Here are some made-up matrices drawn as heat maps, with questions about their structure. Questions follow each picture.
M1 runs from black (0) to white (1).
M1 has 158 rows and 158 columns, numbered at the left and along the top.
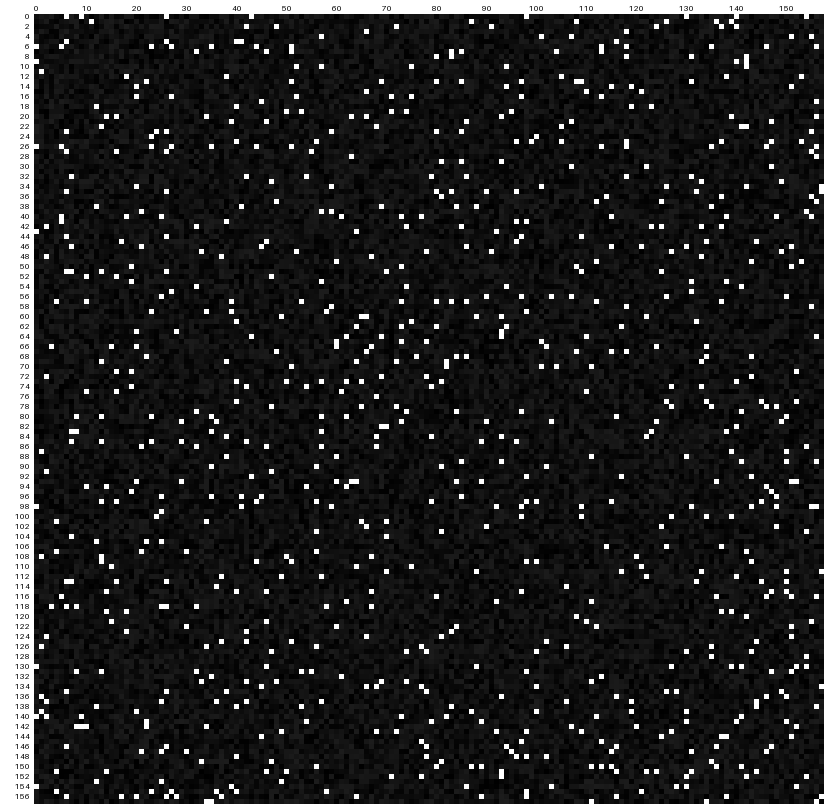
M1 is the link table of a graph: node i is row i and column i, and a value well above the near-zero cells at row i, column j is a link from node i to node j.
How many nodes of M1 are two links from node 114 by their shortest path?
4
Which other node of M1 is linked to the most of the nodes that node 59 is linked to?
node 155
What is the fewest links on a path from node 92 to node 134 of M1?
3
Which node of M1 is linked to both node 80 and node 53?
node 57
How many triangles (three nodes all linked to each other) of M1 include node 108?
0
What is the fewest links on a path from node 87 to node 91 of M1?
5
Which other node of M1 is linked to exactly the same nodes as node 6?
node 26
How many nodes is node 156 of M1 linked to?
12
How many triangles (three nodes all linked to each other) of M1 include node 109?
2
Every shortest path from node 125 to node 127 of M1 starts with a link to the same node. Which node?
node 42
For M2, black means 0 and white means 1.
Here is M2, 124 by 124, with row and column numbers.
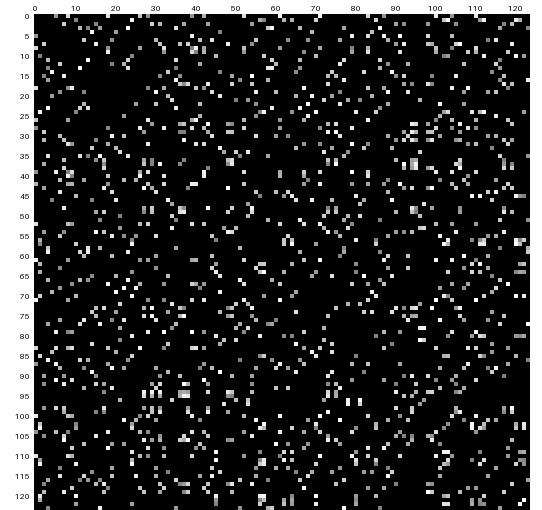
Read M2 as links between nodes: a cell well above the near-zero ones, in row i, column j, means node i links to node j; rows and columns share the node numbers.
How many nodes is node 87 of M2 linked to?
11
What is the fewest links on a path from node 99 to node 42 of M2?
5
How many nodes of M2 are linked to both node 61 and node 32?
6
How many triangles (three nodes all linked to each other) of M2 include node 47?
3
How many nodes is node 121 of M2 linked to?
10
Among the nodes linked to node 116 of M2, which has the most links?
node 3
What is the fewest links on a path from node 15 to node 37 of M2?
2
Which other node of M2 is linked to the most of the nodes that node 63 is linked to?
node 19
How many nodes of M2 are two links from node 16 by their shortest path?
6
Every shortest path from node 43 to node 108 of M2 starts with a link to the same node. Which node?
node 98
